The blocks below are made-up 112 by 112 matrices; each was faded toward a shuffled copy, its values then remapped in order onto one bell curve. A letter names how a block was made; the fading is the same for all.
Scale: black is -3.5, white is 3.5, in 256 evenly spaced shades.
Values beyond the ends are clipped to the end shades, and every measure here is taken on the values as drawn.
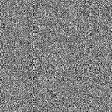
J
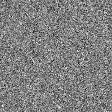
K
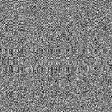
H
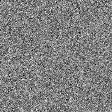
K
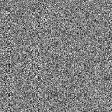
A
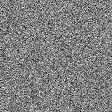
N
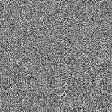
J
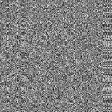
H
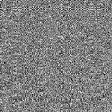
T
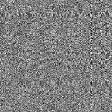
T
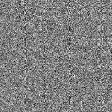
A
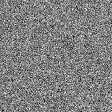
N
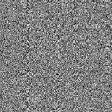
J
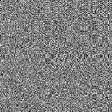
H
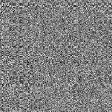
T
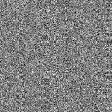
A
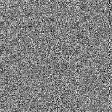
A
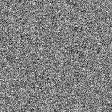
N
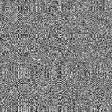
H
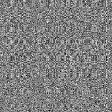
H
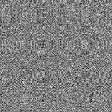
H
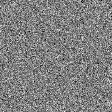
K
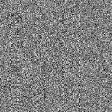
A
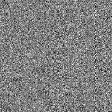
A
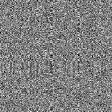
J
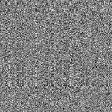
T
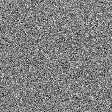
N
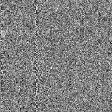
A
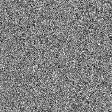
K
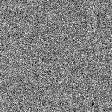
N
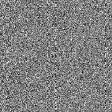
A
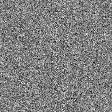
K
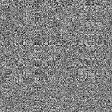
T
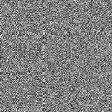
J
